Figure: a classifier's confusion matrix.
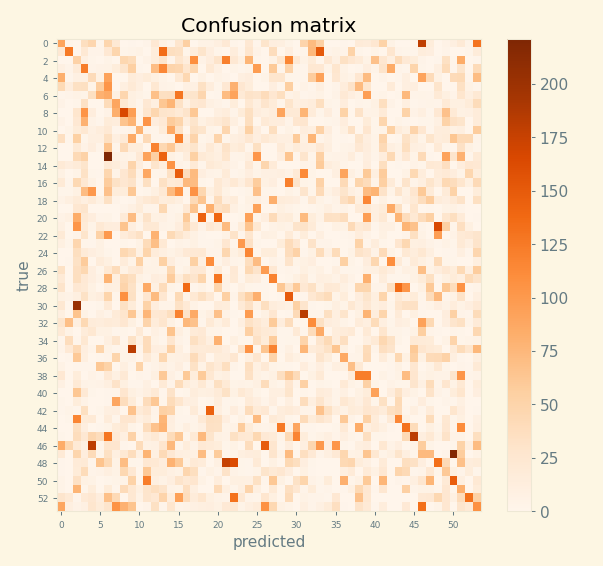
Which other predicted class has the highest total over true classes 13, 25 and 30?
2
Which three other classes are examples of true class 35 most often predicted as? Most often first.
9, 27, 24
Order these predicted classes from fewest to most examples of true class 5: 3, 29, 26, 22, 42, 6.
26, 42, 3, 29, 22, 6
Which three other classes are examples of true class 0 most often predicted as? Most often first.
46, 53, 32
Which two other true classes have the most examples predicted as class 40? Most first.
17, 2
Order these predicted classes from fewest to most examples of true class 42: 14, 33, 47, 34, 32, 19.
32, 47, 34, 14, 33, 19
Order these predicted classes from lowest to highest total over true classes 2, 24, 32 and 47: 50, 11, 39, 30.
30, 39, 11, 50
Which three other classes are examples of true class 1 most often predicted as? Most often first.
33, 13, 32
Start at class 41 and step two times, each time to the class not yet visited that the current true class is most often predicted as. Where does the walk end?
14
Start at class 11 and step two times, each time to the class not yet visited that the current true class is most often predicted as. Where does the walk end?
31
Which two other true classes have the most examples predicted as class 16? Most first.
28, 32
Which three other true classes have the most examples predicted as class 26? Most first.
46, 53, 35
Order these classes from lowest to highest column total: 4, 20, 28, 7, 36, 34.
34, 28, 4, 7, 36, 20
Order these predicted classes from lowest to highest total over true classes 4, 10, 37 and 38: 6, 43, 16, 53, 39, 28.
43, 28, 16, 53, 6, 39
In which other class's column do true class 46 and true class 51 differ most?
4
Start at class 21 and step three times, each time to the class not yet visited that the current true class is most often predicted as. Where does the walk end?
6
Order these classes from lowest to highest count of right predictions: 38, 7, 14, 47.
47, 7, 14, 38
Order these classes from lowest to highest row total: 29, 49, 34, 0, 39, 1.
39, 49, 34, 1, 0, 29
